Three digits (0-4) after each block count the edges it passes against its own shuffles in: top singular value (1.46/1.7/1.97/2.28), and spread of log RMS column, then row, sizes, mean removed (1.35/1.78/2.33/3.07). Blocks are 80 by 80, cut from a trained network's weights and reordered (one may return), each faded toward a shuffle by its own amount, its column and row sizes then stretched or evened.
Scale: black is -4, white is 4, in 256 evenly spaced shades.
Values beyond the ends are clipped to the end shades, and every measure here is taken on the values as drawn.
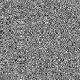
3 0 2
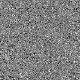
0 1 2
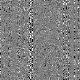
2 4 0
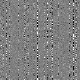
3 4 0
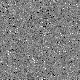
1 0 0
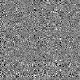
2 3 3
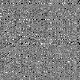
1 1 3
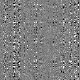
4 4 1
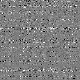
1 2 4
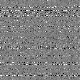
2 0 4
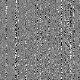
1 4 0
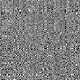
4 2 2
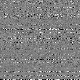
1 1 4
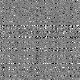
1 2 4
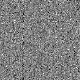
0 2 0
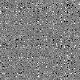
0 3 3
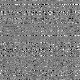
2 1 4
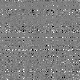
1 2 4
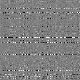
4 1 4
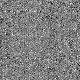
1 0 1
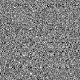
3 0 2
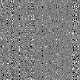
3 4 2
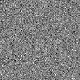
2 1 0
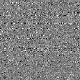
2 0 3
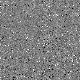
0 1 2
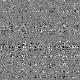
2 2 4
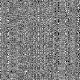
3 3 0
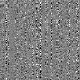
3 4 0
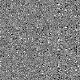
0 3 1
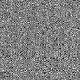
3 0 2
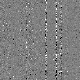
3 3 0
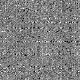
2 0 3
